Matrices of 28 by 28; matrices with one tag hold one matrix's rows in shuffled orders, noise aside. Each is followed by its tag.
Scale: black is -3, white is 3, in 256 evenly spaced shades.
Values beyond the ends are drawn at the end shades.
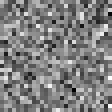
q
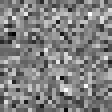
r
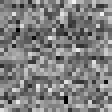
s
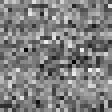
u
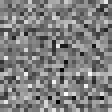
r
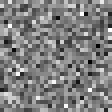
q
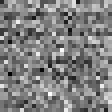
s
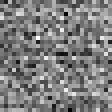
s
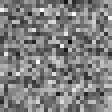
s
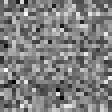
r
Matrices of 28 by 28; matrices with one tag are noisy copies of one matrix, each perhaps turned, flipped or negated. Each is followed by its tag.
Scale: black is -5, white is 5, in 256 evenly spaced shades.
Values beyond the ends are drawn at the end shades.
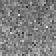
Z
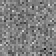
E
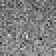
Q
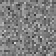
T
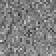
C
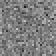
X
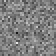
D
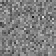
D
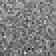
Z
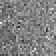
Q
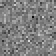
D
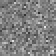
D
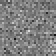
E
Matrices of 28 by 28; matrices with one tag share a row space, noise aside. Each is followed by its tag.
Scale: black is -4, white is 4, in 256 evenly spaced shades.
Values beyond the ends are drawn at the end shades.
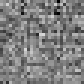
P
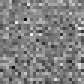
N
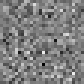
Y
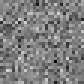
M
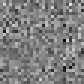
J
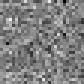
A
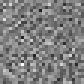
Y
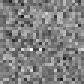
Y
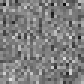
J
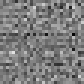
N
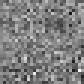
N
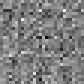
Y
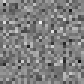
J
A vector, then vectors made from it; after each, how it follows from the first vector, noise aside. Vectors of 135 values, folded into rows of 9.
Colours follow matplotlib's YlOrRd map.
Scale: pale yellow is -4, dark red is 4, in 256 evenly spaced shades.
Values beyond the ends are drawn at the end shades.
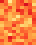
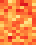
copied.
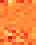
partly zeroed.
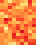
wrapped around.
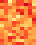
copied.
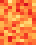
copied.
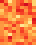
copied.
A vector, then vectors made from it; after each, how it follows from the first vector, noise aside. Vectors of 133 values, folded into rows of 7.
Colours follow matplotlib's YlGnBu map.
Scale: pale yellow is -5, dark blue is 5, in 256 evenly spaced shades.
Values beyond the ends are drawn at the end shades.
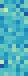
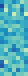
sign-scrambled.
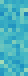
reversed, negated, shrunk.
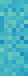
wrapped around, shrunk.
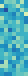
negated.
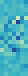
wrapped around, partly zeroed.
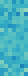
reversed, negated, shrunk.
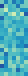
copied.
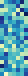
scaled up.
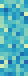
negated.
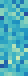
copied.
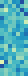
copied.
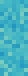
reversed, negated, shrunk.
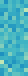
reversed, negated, shrunk.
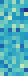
reversed.
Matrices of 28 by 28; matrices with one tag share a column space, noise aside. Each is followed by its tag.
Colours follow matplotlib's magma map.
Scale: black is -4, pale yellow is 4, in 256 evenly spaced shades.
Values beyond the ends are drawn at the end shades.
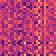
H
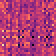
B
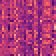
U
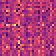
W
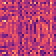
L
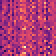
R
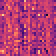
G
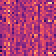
L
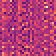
R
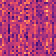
L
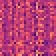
H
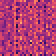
H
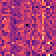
H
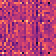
L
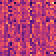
L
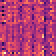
L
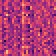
G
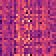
U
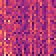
U
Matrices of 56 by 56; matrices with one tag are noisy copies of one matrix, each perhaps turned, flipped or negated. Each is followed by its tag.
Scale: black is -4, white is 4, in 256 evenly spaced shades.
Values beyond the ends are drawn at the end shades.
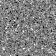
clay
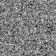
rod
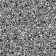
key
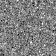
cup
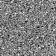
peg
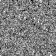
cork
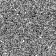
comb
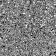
cup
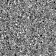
key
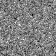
comb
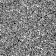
comb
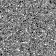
cup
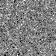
cork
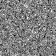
key
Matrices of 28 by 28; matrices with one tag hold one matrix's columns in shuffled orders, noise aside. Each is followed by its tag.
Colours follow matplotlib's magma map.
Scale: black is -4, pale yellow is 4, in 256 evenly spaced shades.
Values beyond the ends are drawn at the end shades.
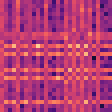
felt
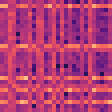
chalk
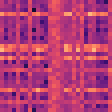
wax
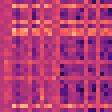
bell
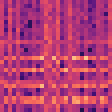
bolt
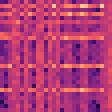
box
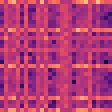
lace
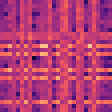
felt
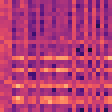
bolt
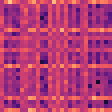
lace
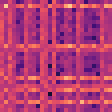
chalk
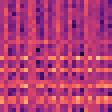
bolt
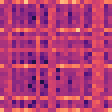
lace
